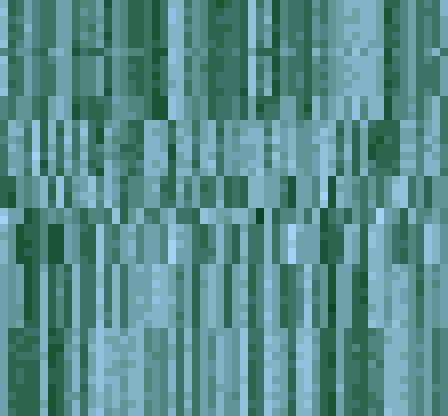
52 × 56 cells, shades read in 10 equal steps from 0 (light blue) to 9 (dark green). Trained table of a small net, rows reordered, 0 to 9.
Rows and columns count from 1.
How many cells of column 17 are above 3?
28
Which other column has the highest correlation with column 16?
36
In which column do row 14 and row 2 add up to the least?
22
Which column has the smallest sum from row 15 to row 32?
55
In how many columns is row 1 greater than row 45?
30
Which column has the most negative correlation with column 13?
7
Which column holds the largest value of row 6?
35
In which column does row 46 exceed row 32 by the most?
37
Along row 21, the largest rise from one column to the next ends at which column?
6
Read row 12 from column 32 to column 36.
1 6 2 8 5
